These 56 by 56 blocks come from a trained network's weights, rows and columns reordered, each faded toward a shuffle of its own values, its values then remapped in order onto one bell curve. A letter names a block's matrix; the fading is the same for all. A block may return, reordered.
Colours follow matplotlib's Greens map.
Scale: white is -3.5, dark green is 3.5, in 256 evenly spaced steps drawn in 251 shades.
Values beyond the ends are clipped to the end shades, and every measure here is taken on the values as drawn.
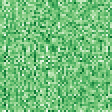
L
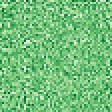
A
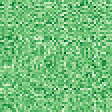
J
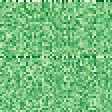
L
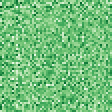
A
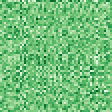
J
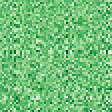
L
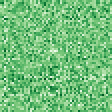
A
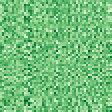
J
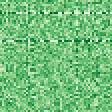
L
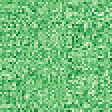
A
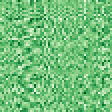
J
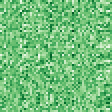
L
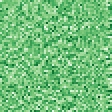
A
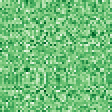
J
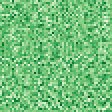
A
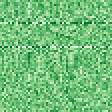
L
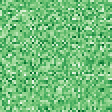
J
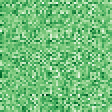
J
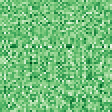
A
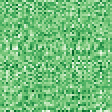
J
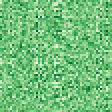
L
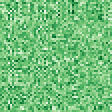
L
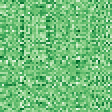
J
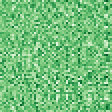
L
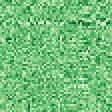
A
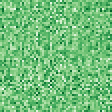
J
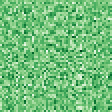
J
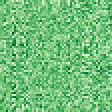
L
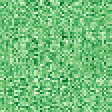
J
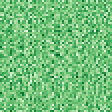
J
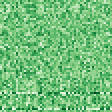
L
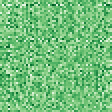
A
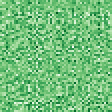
J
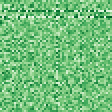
L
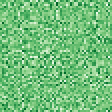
J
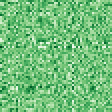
A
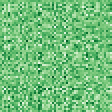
J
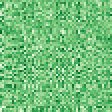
J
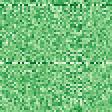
L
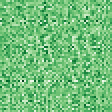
A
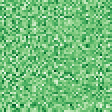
J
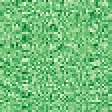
J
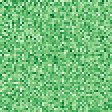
A
